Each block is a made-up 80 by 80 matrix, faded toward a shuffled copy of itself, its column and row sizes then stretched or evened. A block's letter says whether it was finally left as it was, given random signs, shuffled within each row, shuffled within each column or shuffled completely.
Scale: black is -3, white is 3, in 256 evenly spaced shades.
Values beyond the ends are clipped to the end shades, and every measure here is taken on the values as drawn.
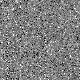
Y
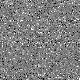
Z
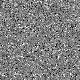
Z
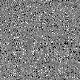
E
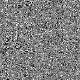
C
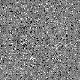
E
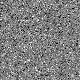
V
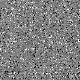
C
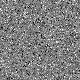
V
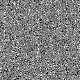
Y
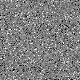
Z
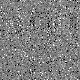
E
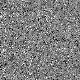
Y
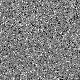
V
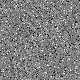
V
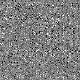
E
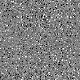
E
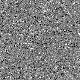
Z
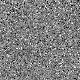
Z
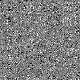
E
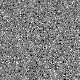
Z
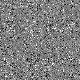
C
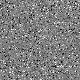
Z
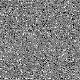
E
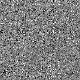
C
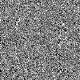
C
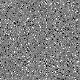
E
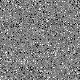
C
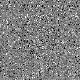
E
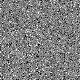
Y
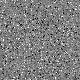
V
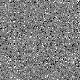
E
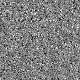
Z
